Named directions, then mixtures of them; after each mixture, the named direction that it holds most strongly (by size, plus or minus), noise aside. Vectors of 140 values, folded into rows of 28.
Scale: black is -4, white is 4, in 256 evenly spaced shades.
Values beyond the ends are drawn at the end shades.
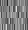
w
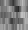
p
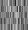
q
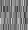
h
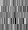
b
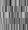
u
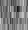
p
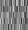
h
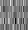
b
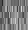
u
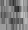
p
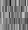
u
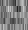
p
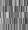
u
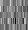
b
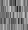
q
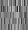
q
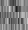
p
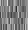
w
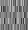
h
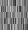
q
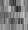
p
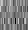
b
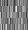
w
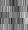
p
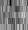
p
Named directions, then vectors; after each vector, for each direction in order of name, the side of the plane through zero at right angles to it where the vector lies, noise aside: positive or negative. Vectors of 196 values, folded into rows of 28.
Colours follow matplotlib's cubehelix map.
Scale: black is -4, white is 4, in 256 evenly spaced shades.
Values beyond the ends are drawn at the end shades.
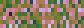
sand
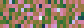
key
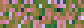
negative, negative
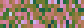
negative, negative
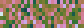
negative, negative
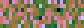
negative, negative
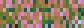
positive, negative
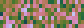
positive, positive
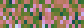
negative, positive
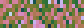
negative, negative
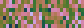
positive, negative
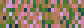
positive, negative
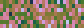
positive, positive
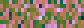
positive, positive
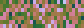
positive, positive
